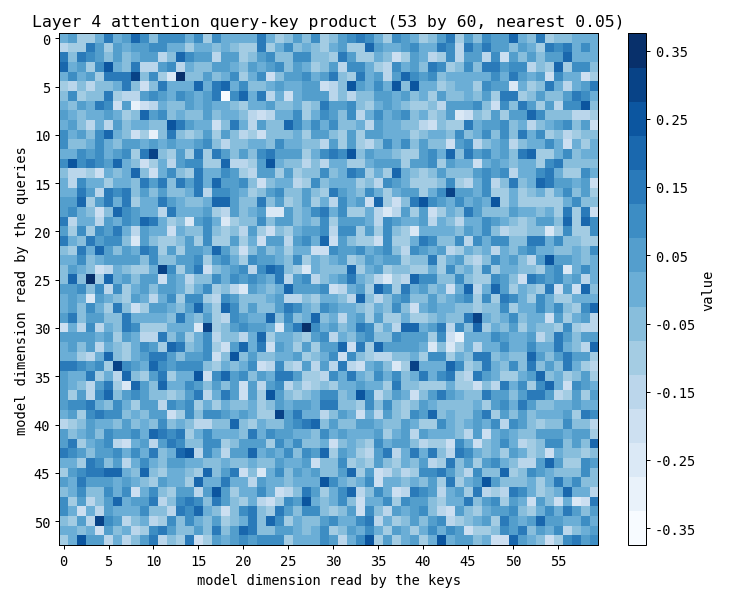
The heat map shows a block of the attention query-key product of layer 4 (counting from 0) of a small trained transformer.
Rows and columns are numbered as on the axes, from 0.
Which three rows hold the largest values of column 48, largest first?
17, 26, 3
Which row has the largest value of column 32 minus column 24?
47
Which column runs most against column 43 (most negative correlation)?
16
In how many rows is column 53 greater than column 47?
19
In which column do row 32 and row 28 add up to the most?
59
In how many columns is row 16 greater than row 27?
31
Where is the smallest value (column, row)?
18, 6
